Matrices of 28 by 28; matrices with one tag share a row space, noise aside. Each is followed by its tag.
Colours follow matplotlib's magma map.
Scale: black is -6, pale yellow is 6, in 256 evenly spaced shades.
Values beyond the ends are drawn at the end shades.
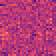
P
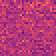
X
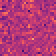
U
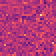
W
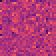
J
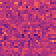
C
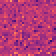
C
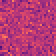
U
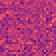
P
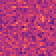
W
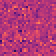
C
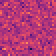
U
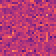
J
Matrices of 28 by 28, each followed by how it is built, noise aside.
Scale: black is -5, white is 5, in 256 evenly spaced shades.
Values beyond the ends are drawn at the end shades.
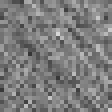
Toeplitz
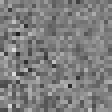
lower triangular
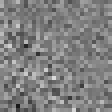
lower triangular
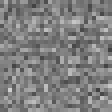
blocks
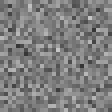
noise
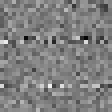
uneven rows
